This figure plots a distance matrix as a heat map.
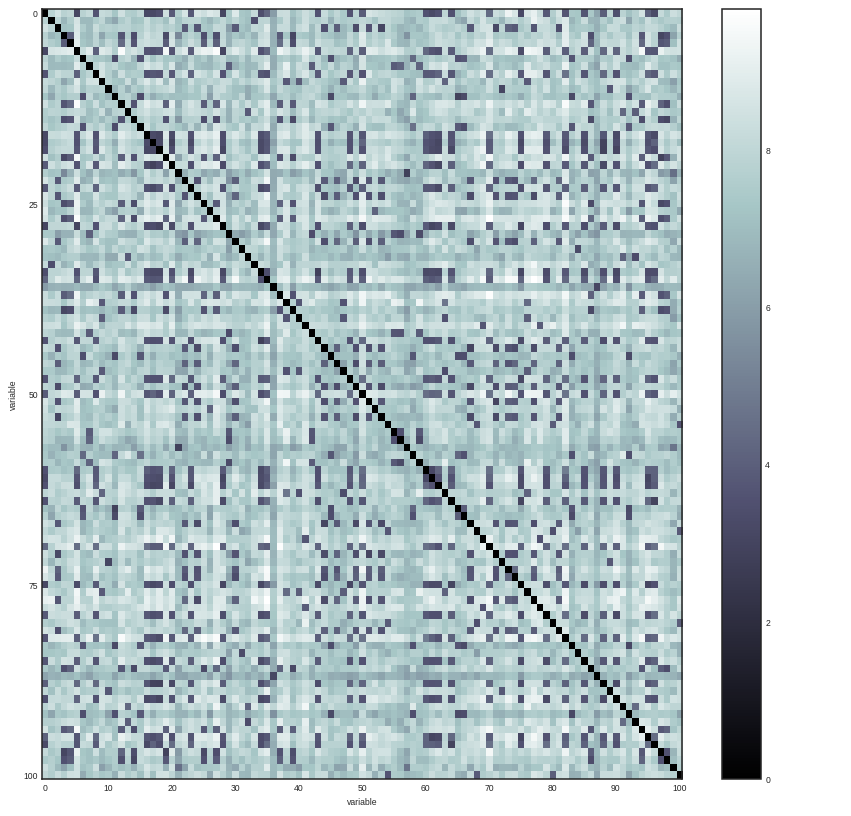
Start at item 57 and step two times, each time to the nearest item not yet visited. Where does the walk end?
99
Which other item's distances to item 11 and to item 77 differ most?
65
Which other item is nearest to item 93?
32
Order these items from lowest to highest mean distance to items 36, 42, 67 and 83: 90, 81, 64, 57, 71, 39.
71, 81, 57, 39, 64, 90
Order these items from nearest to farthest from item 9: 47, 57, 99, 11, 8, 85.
47, 99, 57, 11, 85, 8
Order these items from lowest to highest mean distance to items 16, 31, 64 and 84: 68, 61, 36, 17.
17, 61, 36, 68
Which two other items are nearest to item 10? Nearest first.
72, 89
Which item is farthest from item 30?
35
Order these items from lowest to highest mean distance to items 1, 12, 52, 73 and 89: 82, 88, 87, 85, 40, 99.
87, 99, 40, 88, 85, 82
